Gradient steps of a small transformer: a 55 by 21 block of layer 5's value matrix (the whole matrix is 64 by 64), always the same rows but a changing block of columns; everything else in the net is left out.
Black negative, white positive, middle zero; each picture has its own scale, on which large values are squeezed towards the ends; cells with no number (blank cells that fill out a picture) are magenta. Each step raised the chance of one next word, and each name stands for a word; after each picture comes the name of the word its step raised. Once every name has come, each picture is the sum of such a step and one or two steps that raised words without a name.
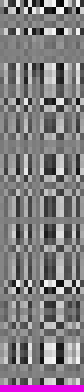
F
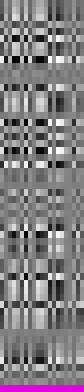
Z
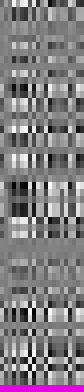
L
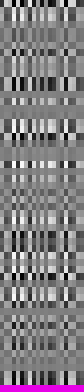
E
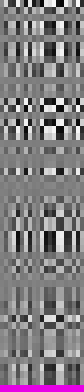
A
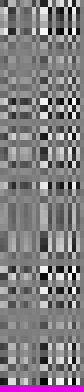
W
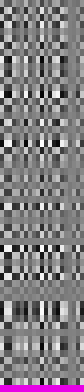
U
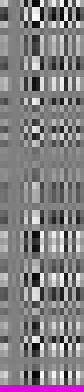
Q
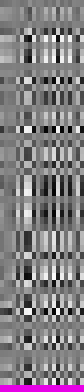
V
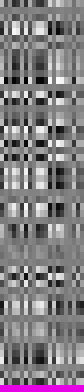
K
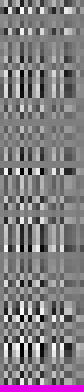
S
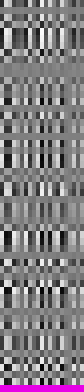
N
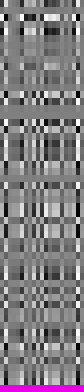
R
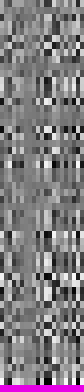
E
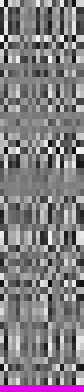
U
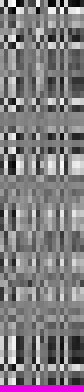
F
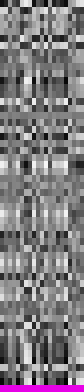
F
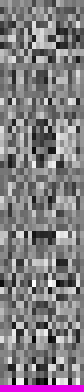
N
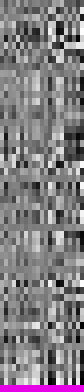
N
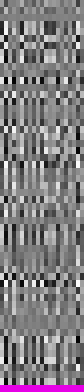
K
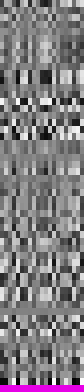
A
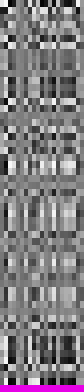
F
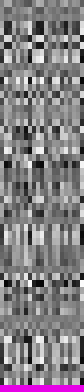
K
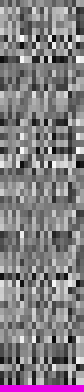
Z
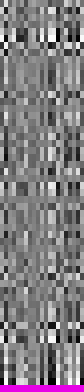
N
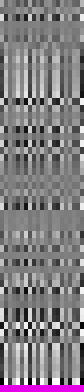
U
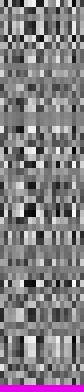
L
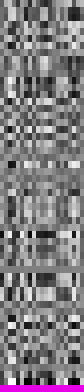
Q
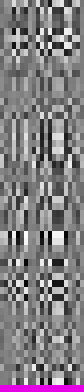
N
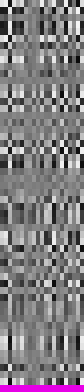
U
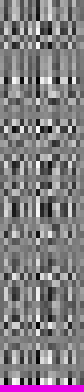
K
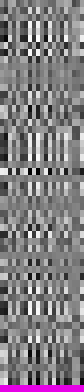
A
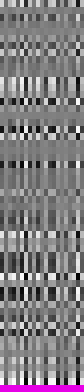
E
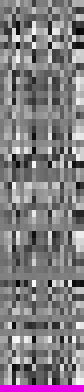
N
